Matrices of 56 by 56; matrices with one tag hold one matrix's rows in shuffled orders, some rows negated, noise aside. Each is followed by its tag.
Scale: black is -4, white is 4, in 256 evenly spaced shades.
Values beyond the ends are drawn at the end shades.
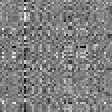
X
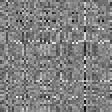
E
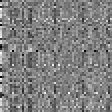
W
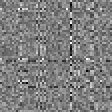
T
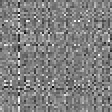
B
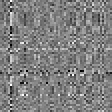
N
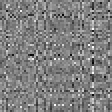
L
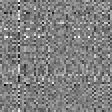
B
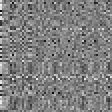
W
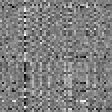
X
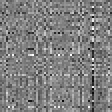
L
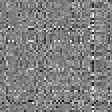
L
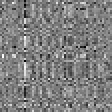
X
